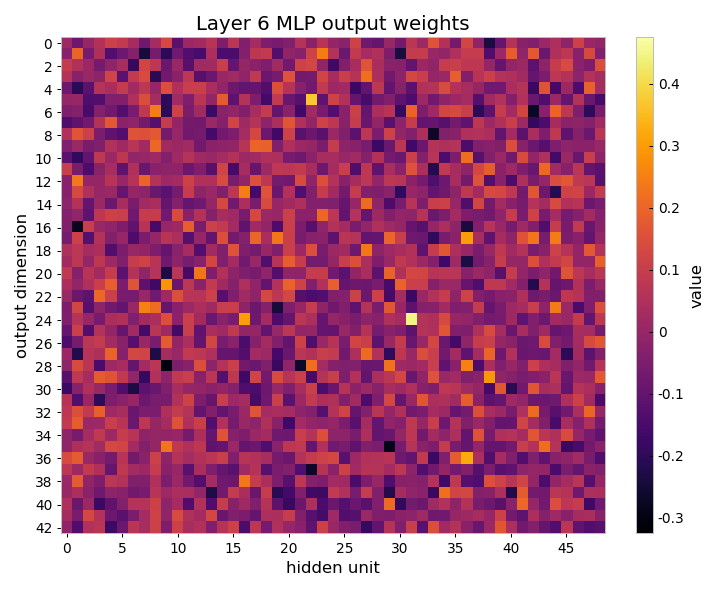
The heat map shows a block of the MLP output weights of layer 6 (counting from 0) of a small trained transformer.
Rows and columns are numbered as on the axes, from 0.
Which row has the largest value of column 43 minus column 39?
35
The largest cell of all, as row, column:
24, 31
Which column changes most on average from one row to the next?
36
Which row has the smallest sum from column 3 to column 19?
1
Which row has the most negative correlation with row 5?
26
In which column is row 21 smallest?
42
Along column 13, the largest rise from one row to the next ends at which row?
41
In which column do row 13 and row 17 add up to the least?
33
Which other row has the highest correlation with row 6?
40
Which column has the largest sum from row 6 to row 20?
20
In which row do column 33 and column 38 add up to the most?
29
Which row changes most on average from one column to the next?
6
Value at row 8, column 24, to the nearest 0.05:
0
